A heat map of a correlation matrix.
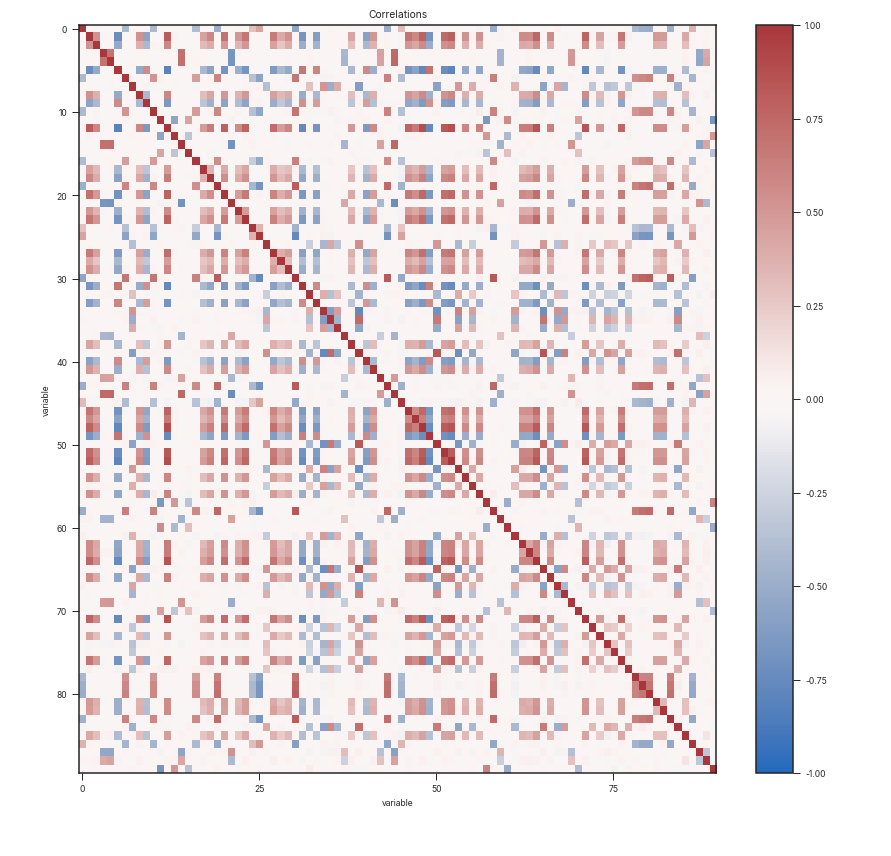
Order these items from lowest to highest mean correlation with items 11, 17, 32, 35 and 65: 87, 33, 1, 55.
55, 33, 87, 1
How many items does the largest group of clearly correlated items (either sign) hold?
37
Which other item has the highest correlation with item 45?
25
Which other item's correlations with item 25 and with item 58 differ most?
30
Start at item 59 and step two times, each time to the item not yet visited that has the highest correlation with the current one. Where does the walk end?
87
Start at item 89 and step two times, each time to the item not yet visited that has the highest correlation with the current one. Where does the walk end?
13
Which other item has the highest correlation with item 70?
11
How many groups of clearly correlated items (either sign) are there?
5
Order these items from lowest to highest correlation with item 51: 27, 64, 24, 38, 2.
24, 38, 2, 27, 64
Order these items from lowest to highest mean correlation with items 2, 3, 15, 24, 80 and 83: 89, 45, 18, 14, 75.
45, 89, 75, 18, 14
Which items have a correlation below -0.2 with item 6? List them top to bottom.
0, 24, 25, 45, 86
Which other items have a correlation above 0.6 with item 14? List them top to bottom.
3, 4, 44
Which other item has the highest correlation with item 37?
21
